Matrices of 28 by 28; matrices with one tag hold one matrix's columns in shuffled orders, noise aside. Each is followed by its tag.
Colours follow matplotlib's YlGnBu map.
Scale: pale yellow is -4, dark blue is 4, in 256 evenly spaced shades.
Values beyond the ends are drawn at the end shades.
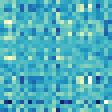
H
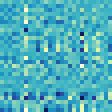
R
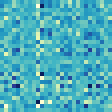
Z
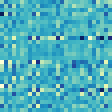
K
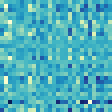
H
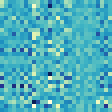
Z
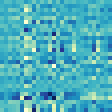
R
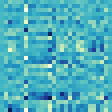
R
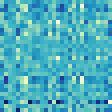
H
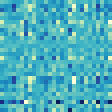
H
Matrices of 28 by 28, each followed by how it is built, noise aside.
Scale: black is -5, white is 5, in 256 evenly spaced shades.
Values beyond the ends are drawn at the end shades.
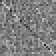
diagonal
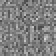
blocks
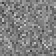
diagonal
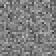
repeating columns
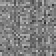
blocks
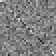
diagonal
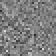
lower triangular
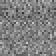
repeating columns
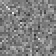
diagonal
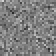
diagonal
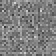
blocks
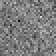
Toeplitz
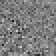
lower triangular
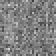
blocks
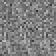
repeating columns
